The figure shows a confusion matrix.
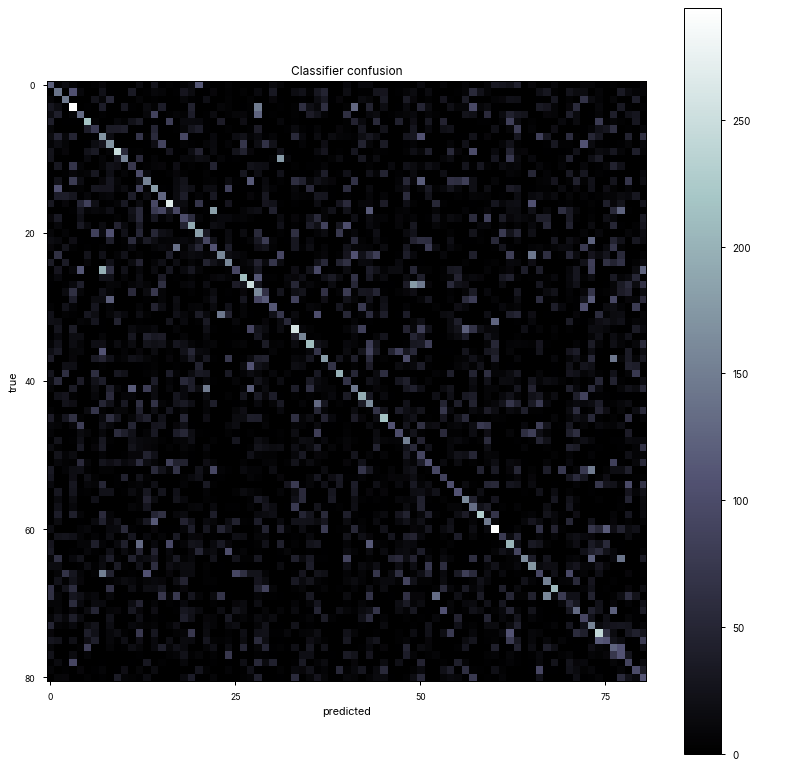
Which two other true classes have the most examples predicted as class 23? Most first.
31, 69
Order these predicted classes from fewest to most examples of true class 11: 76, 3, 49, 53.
53, 49, 76, 3
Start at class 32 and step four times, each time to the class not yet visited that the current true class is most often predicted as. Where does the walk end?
62
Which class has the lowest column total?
32
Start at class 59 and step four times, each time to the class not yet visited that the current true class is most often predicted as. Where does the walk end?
28
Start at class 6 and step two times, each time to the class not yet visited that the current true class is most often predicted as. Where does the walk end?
24
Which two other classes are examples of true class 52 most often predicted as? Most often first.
73, 22
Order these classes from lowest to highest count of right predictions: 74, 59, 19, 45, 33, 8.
59, 8, 19, 45, 74, 33
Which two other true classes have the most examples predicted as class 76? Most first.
37, 71
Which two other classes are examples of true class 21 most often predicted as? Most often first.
73, 29
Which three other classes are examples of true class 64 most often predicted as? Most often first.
77, 73, 40
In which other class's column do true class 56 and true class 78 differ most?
3
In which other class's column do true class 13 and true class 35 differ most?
27
